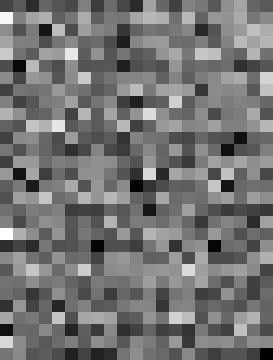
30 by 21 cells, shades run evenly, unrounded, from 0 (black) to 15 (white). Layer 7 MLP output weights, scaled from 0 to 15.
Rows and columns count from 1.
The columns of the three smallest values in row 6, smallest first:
2, 10, 19
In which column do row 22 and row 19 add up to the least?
8
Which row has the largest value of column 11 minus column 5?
26
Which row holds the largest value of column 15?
23
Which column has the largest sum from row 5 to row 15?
14
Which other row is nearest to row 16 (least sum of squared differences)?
9
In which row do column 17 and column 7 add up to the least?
21
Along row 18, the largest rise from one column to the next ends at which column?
13
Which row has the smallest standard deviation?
24
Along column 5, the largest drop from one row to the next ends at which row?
12
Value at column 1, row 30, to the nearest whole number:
7
